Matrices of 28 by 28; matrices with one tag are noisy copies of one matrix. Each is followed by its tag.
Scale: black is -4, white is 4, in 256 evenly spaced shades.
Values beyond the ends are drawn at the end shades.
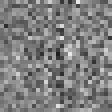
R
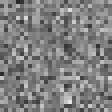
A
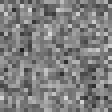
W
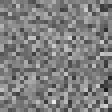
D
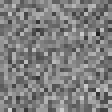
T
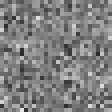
A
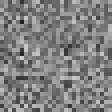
A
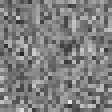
A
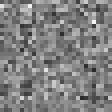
W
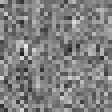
A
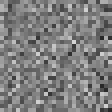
D
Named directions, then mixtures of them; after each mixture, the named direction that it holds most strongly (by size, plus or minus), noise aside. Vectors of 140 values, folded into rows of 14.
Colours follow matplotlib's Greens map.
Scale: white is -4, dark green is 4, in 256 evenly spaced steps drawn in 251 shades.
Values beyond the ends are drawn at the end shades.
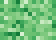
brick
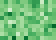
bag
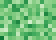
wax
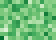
wax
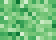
brick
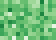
bag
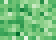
bag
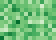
wax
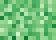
bag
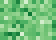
brick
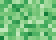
wax
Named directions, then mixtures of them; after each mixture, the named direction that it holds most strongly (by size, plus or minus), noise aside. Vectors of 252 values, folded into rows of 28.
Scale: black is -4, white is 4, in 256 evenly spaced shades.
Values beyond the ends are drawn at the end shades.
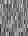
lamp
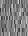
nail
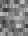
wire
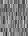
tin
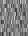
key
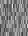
lamp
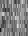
wire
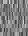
tin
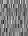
key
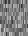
lamp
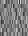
key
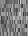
nail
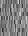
nail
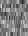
wire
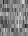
wire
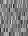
lamp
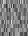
key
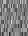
key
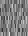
nail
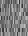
nail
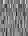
tin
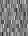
key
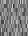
key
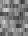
wire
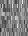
lamp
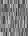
tin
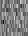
key
